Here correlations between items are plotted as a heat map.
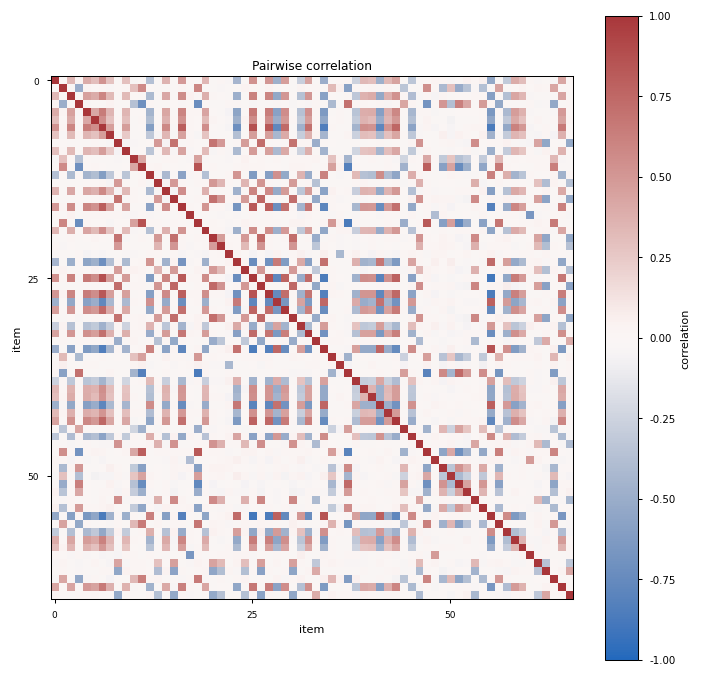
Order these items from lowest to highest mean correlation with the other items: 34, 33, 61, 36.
34, 33, 36, 61
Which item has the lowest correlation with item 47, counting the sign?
37
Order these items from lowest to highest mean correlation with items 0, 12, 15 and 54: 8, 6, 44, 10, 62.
62, 10, 6, 44, 8
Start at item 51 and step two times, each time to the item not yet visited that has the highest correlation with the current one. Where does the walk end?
3
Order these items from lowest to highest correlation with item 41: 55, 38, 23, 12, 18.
18, 38, 12, 23, 55
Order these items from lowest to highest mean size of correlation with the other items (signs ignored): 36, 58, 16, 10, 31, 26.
36, 10, 26, 31, 58, 16
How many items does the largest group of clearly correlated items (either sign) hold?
31
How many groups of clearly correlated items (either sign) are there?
5
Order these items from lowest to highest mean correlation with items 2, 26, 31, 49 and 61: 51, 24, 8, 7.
7, 51, 24, 8
